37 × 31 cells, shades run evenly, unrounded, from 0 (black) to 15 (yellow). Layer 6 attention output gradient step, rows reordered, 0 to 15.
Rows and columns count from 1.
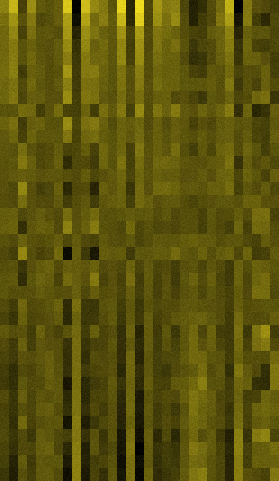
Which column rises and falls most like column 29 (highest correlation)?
30
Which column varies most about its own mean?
16
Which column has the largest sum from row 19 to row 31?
9
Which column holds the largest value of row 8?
8
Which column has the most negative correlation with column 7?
5
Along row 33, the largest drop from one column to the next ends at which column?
10
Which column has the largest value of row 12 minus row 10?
3
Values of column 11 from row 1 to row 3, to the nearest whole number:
9 7 8
